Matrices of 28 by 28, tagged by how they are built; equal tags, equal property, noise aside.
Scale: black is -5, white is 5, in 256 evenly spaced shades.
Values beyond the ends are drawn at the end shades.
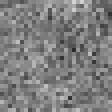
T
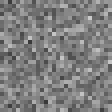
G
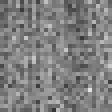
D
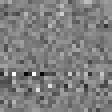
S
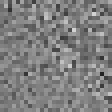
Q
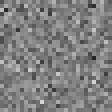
G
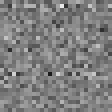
S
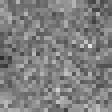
T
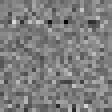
S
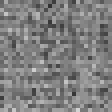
D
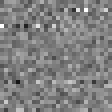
S
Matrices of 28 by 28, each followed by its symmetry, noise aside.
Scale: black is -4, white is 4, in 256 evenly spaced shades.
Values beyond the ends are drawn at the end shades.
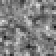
antisymmetric.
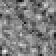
symmetric across the other diagonal.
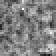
no symmetry.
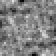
same after a half turn.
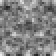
mirrored left to right.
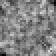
symmetric.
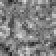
symmetric across the other diagonal.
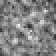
symmetric across the other diagonal.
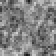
same after a half turn.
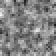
no symmetry.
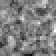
antisymmetric.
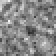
symmetric.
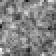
symmetric.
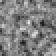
symmetric.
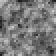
symmetric.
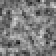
same after a half turn.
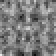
mirrored left to right.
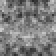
mirrored left to right.
